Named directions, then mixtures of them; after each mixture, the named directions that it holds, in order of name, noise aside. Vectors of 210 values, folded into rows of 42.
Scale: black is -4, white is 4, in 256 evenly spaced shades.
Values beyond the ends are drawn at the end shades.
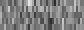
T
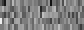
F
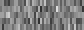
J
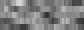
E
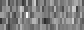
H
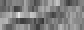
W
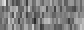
E, F, H.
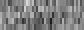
J, T, W.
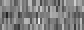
J, T, W.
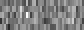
H.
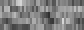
E, T.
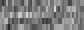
F, H, W.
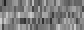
F, J, W.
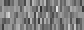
J.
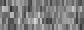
E, F, H.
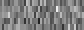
J.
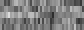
E, J, W.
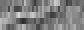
W.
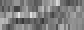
W.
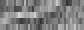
W.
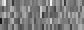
F.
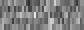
J, T, W.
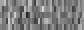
F, H, T.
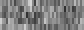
E, H, T.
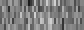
T.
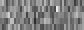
F, H, J.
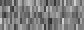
F, T.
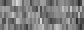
E, F, J.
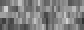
E, H.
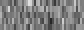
T.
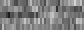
E, J, W.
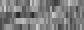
W.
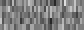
F, T.
